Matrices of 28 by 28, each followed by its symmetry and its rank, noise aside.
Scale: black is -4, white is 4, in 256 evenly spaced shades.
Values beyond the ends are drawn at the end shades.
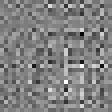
no symmetry, rank three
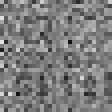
no symmetry, rank four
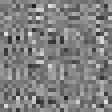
antisymmetric, rank four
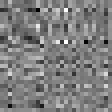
no symmetry, rank four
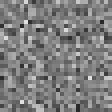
antisymmetric, rank four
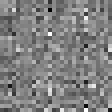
no symmetry, rank four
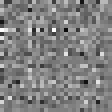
no symmetry, rank five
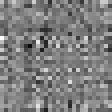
no symmetry, rank five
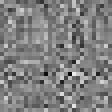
no symmetry, rank four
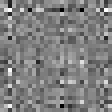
no symmetry, rank three
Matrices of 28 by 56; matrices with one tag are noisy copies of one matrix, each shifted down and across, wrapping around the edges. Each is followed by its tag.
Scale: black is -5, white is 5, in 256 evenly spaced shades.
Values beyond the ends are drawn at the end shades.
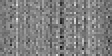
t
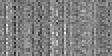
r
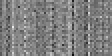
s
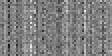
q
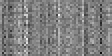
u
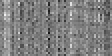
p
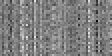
r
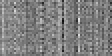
s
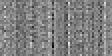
s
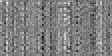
q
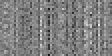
r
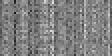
u
